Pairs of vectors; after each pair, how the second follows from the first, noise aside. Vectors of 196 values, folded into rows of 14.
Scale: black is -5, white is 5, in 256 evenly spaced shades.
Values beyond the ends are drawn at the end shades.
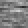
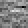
copied.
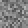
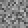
reversed, negated.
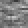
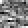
wrapped around, scaled up.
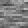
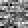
reversed, negated, scaled up.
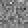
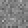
wrapped around, shrunk.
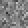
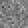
wrapped around, shrunk.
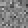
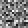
reversed, negated, scaled up.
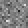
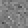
reversed, negated, shrunk.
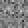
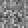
reversed, negated.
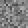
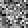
wrapped around, scaled up.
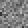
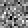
wrapped around, scaled up.
